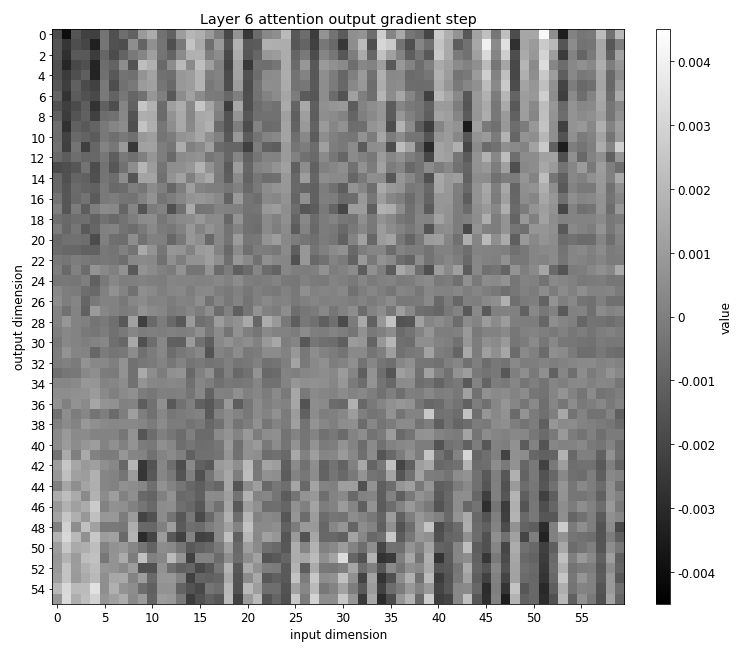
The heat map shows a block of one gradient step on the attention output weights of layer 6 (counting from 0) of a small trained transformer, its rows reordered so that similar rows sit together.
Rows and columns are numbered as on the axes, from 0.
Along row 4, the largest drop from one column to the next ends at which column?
48
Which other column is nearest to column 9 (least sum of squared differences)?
13
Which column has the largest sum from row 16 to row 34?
47
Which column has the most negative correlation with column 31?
26
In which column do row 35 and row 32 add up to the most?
25
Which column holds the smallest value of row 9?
43
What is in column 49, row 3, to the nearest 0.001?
0.002
